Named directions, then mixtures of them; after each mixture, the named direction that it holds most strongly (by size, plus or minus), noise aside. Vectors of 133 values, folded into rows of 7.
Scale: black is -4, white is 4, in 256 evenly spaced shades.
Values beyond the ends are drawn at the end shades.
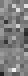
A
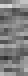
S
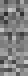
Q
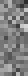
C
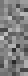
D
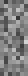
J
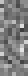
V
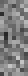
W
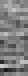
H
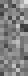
C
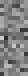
W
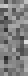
J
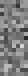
W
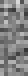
Q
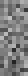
D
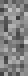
J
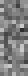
V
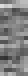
S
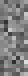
D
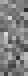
W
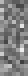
V
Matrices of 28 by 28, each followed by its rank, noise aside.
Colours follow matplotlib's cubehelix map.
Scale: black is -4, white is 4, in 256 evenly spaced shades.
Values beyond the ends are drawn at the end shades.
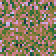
eight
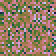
six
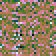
four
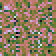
six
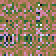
four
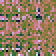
four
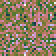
six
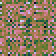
four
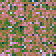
six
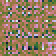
three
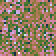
six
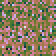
eight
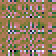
two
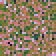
eight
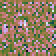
six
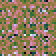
three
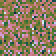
eight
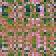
three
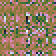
three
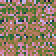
four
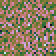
eight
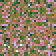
eight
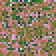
eight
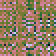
three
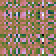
two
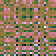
two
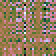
two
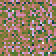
six
